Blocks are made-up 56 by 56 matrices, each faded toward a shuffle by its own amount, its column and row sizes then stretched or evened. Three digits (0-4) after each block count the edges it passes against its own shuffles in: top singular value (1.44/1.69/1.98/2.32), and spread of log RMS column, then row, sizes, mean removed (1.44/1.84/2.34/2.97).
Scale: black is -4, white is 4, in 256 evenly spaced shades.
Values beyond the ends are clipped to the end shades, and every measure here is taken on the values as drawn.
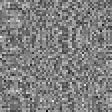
3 0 0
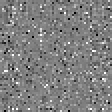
0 1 0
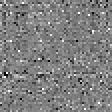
3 0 2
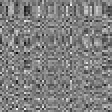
4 4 2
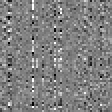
3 4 0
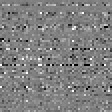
2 1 4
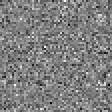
1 1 2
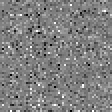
1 2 2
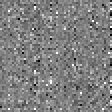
1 3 0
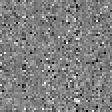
1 2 0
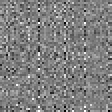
4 3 1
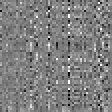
4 4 0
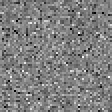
1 0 0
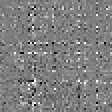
1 3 3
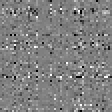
1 3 3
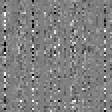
3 4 1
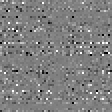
1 1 4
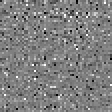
3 1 2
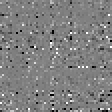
2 2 3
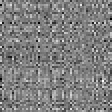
4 3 2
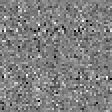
1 2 2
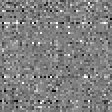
3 1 3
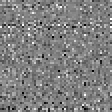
3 1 2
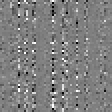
4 4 1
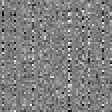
3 4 0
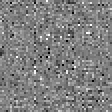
2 2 0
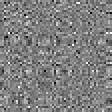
4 1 2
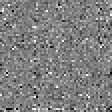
1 1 2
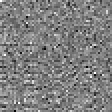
3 1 0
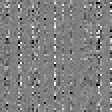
3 4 1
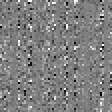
2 4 1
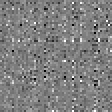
2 3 2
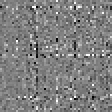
2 3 2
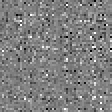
0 3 2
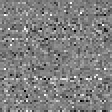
2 0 3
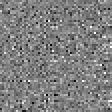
3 0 2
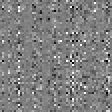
2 4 2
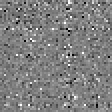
1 2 3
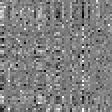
4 3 1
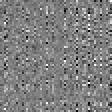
4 4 2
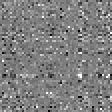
3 2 2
